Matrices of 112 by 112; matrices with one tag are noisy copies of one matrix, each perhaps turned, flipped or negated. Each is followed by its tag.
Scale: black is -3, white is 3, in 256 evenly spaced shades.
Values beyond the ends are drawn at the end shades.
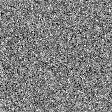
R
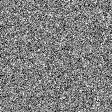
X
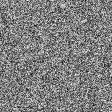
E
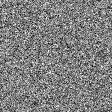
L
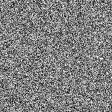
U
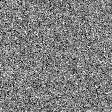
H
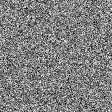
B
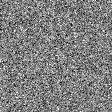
E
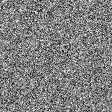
U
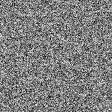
X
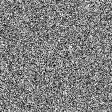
B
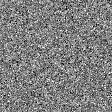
L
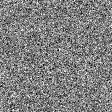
B
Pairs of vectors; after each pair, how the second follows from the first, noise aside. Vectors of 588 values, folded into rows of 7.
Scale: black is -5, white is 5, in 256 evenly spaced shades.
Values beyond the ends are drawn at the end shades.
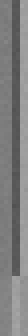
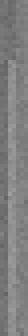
reversed, negated, shrunk.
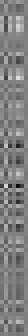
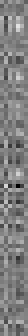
copied.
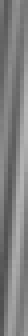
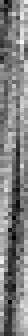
wrapped around, negated, scaled up.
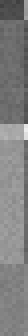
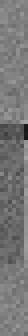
negated, partly zeroed.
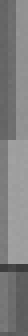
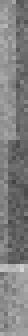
negated.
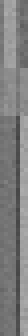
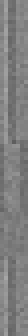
wrapped around, negated, shrunk.
